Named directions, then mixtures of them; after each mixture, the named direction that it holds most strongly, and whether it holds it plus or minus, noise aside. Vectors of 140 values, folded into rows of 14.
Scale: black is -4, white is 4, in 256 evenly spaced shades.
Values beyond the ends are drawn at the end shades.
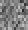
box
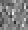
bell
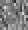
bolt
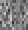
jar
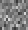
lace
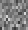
lace, plus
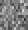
box, minus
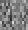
jar, minus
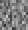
jar, minus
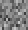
lace, minus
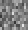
bell, plus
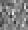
bell, plus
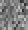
box, plus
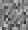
lace, minus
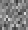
lace, plus
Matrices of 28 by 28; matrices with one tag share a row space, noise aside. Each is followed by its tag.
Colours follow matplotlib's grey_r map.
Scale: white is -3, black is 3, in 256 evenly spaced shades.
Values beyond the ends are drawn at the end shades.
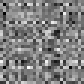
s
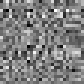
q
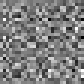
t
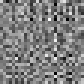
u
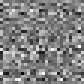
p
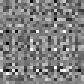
u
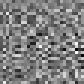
t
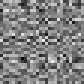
p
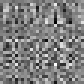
u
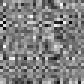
s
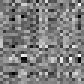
p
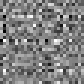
s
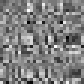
q
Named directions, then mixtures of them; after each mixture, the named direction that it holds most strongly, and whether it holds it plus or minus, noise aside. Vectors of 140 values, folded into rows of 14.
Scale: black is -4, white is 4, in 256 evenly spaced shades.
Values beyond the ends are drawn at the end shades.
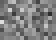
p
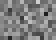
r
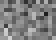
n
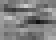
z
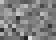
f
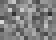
p, plus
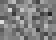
p, plus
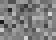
p, minus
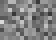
p, plus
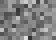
f, minus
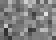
n, minus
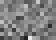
f, plus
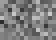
p, minus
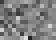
f, minus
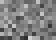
f, plus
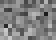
n, plus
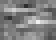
z, minus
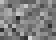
f, plus
